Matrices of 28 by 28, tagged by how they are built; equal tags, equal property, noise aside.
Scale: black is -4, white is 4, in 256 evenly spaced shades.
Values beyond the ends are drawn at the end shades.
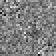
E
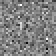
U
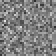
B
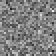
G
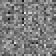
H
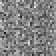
B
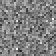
B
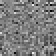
H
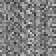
B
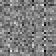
H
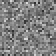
G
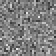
G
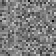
B
